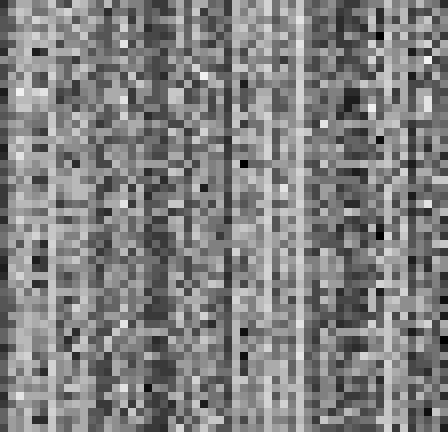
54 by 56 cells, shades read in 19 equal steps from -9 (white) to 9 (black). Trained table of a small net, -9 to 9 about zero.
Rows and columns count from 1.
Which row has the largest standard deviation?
12
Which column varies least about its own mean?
38
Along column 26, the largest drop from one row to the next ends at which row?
52
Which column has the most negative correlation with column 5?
48
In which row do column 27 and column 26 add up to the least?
10
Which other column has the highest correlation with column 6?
5
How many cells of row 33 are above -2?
34
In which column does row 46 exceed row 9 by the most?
31
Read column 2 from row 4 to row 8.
3 -2 3 -3 0
